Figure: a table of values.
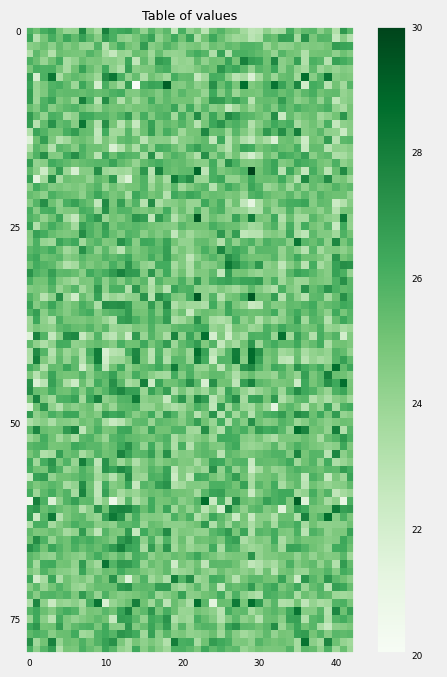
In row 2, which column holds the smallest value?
10
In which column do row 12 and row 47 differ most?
14
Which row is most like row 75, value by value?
37
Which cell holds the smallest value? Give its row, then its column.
7, 14
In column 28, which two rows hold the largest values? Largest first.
7, 4
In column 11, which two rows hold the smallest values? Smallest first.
60, 15
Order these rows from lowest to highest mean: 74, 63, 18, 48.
48, 63, 18, 74
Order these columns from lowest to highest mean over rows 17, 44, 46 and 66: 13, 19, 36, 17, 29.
29, 19, 17, 13, 36
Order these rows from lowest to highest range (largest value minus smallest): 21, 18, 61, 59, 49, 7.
21, 49, 59, 61, 18, 7
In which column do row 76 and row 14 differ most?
32
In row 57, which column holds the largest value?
13
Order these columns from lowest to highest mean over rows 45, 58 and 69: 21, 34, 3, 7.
34, 21, 3, 7
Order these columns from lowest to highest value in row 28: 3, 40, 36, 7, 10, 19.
36, 19, 40, 10, 3, 7
